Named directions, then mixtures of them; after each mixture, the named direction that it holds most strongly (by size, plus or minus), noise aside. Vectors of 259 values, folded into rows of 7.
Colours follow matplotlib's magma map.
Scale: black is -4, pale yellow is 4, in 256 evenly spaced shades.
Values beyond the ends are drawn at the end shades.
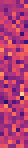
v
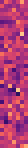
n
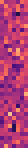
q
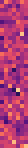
n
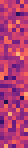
q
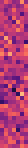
v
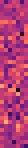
n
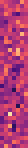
q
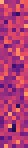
q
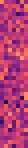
q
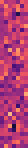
q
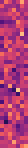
n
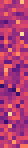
n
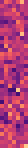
n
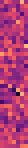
n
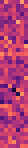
n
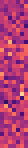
v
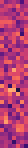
n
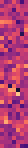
n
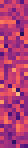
n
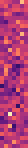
q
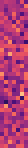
v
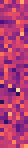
n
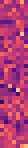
n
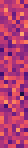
v
